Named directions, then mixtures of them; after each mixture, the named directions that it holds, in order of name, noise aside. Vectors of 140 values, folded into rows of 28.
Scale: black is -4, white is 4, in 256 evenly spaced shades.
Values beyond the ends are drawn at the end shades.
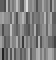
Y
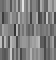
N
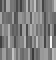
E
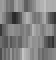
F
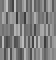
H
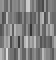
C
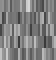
C.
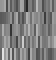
Y.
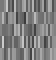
H.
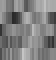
F.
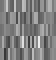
H, N.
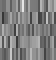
N.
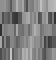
F, N.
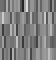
N, Y.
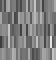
E.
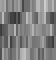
F, N.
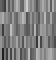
Y.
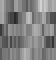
F.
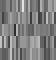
N.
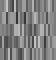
H.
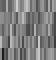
N, Y.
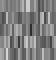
C.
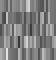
C.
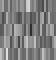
C.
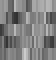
F, H.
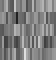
F, H.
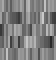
C, F.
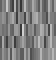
E, H.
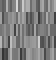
N, Y.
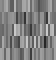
C, H.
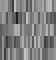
F, H.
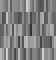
C.
